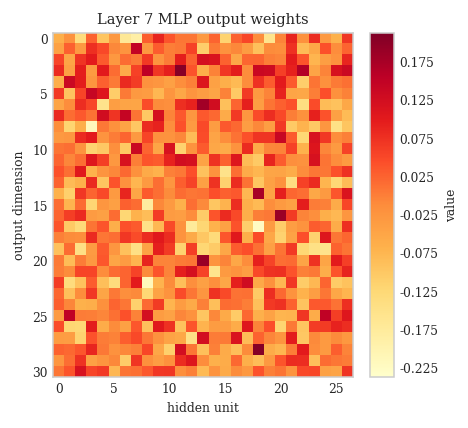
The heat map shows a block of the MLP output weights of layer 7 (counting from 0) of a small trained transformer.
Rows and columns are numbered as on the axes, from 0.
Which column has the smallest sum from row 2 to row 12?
22
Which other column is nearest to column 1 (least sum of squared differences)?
5
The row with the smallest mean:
17
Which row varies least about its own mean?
30
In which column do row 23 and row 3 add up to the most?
11
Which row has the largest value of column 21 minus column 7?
0
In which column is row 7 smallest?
8
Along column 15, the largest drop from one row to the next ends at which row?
12
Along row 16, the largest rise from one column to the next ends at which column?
20
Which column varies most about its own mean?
18
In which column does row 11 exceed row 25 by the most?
16
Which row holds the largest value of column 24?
25
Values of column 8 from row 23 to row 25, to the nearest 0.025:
-0.125 0.025 0.125
